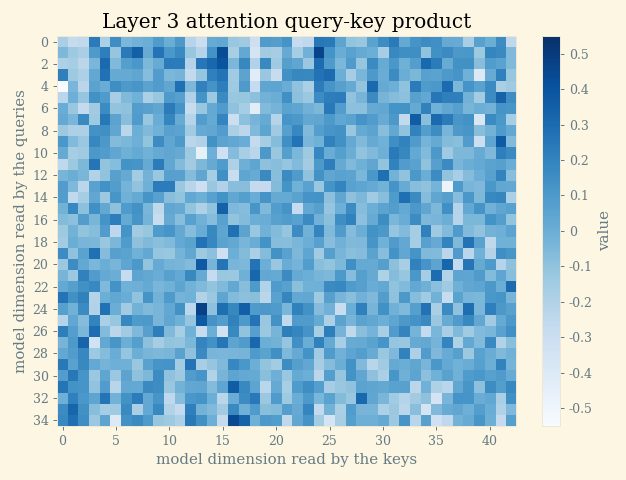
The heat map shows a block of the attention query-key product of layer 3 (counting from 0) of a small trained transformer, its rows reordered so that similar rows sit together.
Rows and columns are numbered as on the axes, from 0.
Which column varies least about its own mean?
8
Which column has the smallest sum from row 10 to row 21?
37
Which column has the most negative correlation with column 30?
9
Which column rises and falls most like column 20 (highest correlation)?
39
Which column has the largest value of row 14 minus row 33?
32
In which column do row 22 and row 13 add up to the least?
36
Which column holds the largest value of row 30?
1
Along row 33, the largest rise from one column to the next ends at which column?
12
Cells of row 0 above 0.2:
4
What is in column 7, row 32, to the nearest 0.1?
0.2
